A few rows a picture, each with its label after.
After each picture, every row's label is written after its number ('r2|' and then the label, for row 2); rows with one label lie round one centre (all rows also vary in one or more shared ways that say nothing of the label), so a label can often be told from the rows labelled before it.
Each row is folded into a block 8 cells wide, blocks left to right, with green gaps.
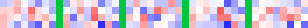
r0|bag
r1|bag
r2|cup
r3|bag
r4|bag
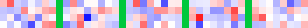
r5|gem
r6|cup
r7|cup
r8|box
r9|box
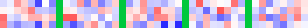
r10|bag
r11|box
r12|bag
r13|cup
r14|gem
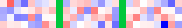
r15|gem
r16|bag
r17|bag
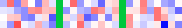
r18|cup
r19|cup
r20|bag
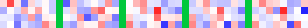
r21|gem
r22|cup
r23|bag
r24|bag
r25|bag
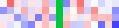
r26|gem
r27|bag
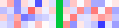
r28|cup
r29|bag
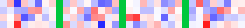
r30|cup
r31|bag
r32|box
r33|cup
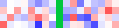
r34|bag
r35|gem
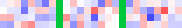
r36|box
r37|cup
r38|cup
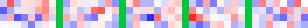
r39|gem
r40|cup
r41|gem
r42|box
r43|cup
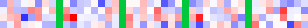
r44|cup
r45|box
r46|bag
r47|box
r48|bag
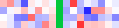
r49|gem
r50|cup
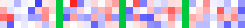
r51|box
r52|gem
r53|gem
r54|bag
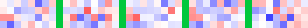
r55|box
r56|gem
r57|box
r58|box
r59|gem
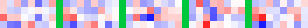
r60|box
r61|box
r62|gem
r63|cup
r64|box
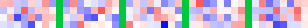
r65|gem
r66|cup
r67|bag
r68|gem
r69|gem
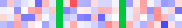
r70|cup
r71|gem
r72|bag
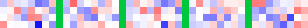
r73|bag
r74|cup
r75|bag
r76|gem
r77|gem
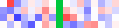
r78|gem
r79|box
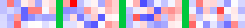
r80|cup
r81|gem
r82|gem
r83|bag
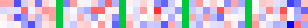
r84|gem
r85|cup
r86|bag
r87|cup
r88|bag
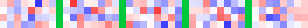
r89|cup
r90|cup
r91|bag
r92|bag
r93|gem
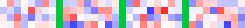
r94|cup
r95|box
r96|cup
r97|bag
